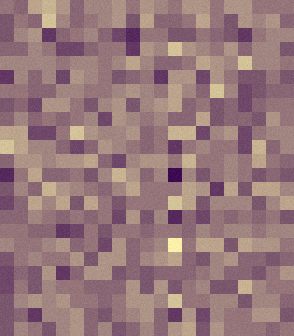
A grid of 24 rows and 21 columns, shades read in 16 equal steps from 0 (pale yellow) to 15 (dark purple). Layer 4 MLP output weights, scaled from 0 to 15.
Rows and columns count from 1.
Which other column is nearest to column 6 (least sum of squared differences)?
2
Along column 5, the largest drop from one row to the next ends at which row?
18
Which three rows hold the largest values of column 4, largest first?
3, 10, 24
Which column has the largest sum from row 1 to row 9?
1
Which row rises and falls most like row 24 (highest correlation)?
6
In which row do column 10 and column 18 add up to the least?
5
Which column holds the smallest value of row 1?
4
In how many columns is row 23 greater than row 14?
16
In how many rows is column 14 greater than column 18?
6
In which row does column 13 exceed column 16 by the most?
13
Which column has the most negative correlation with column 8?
20
